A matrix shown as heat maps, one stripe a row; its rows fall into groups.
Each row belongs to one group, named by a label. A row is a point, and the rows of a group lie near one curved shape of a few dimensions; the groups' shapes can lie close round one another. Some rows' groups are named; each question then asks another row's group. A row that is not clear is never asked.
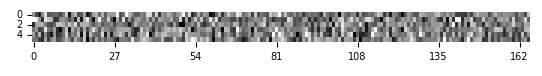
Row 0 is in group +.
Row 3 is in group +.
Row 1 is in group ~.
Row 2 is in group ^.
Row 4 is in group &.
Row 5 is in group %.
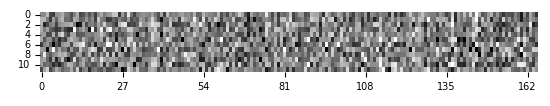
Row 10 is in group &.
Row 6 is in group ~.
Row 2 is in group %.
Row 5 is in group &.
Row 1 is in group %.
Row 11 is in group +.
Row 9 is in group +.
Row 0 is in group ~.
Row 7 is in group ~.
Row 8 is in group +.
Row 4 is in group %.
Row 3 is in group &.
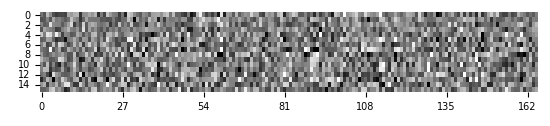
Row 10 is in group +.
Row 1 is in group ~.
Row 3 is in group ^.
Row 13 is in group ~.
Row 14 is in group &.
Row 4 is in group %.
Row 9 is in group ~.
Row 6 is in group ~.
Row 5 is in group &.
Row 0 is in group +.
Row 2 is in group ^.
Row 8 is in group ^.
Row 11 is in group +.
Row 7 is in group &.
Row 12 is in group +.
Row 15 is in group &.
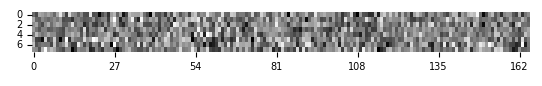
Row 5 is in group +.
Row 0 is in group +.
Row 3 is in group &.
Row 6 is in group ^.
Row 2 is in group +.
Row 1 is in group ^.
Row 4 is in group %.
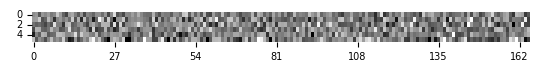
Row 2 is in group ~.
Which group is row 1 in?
~
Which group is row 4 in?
^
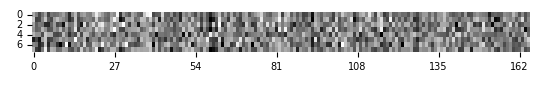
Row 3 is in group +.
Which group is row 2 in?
&
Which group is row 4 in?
~
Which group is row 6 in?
+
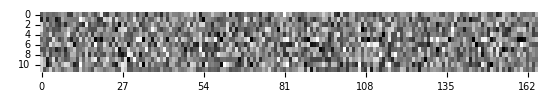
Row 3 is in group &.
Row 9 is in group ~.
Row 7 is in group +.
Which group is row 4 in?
+
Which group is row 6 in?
&
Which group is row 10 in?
&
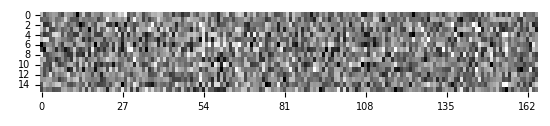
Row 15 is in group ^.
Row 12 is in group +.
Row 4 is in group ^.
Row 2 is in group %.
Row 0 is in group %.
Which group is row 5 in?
%
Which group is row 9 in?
~
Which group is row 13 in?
+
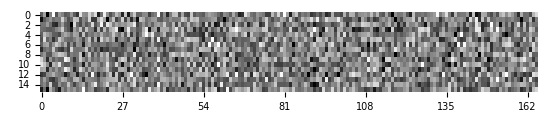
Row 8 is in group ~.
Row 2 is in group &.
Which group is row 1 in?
~
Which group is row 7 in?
~
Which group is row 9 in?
&
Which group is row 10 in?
~
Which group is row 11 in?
&
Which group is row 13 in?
~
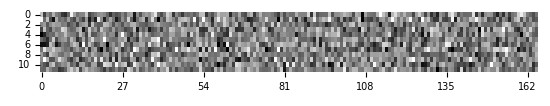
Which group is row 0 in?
&
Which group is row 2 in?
&
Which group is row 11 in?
+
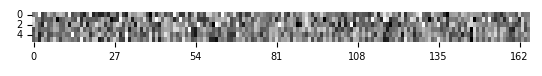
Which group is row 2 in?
&
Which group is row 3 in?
~
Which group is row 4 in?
~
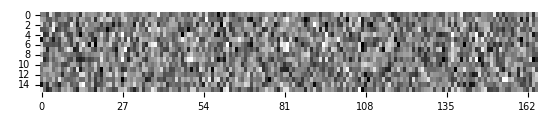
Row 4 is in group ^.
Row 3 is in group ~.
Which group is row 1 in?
&
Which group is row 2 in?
&
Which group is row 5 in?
~
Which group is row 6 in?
&
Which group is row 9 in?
^
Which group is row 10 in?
&
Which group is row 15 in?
&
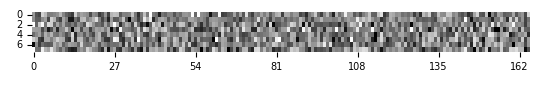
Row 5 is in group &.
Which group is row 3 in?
+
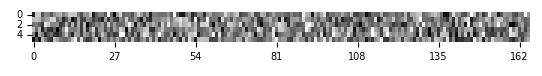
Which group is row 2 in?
^
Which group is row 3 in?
&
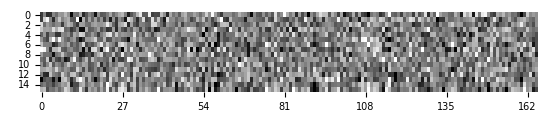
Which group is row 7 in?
~
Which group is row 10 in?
+
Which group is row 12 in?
^
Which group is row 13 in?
~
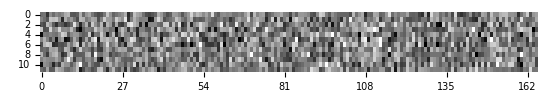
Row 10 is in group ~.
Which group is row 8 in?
&
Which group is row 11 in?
~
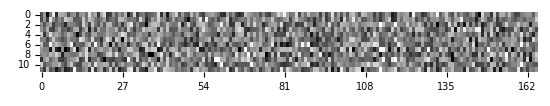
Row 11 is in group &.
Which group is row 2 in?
&
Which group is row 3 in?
~
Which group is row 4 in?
%
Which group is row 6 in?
&
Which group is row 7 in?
+
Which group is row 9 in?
+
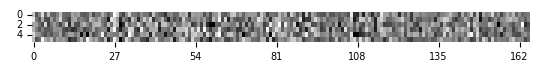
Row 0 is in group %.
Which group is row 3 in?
^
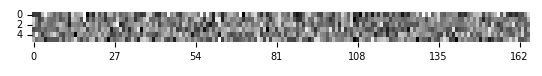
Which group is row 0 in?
^
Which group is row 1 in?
&
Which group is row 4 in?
~
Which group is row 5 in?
&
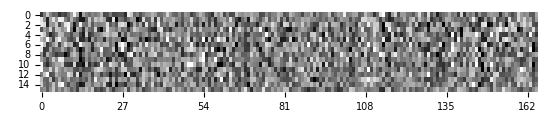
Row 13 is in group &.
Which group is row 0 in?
+
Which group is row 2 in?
&
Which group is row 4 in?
~
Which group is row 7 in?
^
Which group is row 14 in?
%
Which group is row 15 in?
&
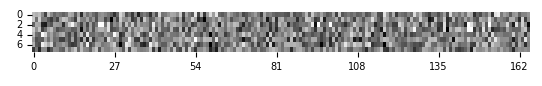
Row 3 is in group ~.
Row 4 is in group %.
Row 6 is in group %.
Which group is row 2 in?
~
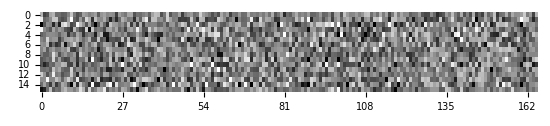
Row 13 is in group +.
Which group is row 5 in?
+
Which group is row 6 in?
+
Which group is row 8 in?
+
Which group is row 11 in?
~
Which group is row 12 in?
&
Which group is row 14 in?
&
